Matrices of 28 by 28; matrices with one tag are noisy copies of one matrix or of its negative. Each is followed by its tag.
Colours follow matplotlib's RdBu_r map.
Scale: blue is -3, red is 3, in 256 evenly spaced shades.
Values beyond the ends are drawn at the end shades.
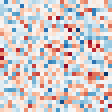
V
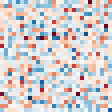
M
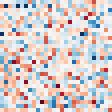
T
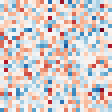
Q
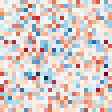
V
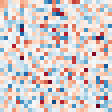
M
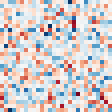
Q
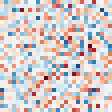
V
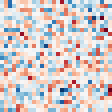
Q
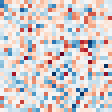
V
